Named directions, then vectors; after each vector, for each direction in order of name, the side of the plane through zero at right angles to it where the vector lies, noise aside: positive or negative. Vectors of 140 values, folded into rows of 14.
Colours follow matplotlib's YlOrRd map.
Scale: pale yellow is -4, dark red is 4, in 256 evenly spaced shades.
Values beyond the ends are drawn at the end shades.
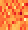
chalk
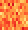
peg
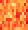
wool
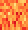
positive, positive, positive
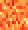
positive, positive, negative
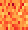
negative, positive, negative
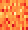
negative, positive, positive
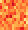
positive, positive, negative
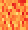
negative, negative, negative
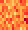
negative, negative, positive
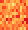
negative, negative, positive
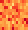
negative, negative, positive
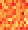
positive, positive, negative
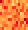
negative, negative, positive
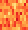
positive, positive, positive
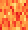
positive, positive, positive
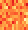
positive, positive, negative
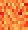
positive, negative, positive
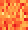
negative, positive, positive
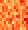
negative, negative, positive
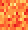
negative, positive, positive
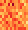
negative, positive, negative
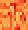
negative, negative, negative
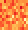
positive, positive, negative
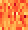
positive, negative, negative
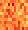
negative, positive, negative
